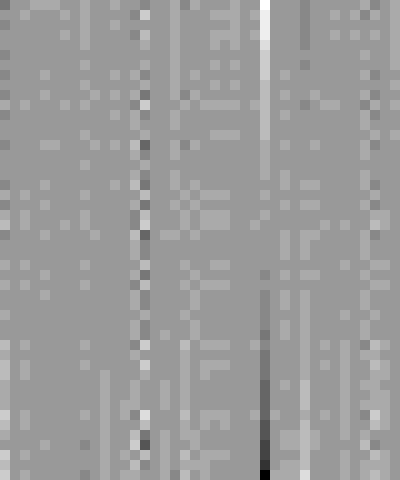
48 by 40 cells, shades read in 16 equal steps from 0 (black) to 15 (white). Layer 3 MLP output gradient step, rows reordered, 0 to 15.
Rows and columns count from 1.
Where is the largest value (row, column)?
1, 27
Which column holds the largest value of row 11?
15
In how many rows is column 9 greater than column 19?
11
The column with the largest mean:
31
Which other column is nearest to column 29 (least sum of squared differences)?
20
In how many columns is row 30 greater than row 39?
3
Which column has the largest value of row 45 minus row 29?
14
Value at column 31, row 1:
8
